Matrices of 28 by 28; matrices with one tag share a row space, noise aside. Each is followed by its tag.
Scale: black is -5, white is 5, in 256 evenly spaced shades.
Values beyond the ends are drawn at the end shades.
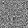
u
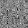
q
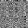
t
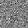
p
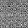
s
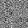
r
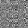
t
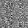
r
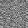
p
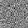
p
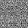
s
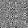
t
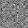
q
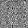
t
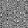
q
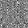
q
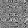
t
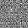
s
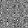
q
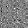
q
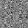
r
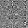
t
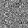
r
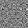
u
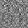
r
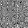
q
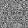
u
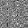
q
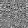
p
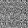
s
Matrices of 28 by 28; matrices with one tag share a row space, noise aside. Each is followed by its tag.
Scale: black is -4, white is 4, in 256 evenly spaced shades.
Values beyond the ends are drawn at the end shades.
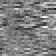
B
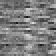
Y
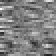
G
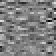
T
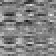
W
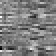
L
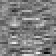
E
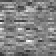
W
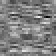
E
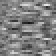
E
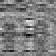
W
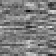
Y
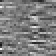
L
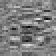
E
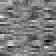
G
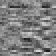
E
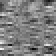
G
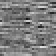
Y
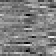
Y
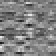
W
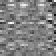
T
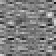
T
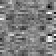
T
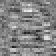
E
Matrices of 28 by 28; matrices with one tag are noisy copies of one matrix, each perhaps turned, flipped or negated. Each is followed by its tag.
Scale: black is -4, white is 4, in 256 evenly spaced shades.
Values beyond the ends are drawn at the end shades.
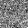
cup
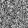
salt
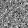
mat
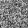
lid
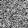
mat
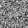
salt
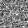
salt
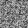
lid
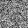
lid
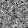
salt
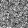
lid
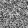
salt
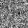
mat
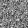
mat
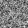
salt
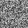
lid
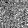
cup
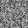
lid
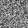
mat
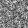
salt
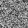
salt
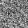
mat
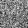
cup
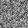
mat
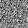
lid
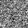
mat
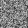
lid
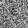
mat
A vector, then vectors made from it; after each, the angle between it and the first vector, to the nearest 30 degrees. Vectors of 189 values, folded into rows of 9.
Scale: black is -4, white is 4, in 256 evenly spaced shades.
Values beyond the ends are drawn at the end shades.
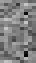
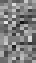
90 degrees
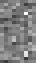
150 degrees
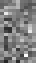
120 degrees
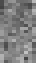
120 degrees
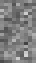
150 degrees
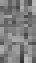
90 degrees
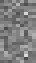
150 degrees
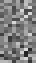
60 degrees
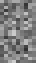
90 degrees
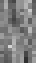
90 degrees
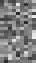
120 degrees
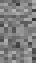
90 degrees
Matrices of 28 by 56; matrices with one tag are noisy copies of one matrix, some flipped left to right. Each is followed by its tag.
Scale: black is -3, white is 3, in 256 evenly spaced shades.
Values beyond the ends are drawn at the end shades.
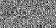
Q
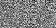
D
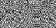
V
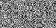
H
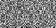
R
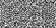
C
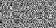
H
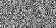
Q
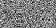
V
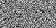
V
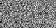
H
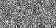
Q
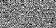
D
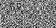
R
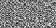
C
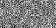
Q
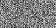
Q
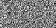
H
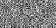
Q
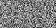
H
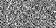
R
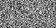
R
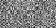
R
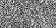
Q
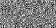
Q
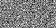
D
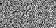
H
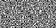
R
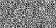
Q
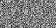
Q
